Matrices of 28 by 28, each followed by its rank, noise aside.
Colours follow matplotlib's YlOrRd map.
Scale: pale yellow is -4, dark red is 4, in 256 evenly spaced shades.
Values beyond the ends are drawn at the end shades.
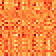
four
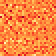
eight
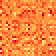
four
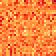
six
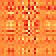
two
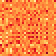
three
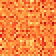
six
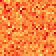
eight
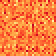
eight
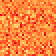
six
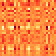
two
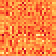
four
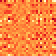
three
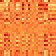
two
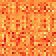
four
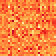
six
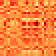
two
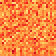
six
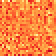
six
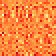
four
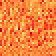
four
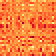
three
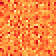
six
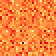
six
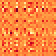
two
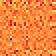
four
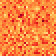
six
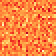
eight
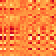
two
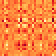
two
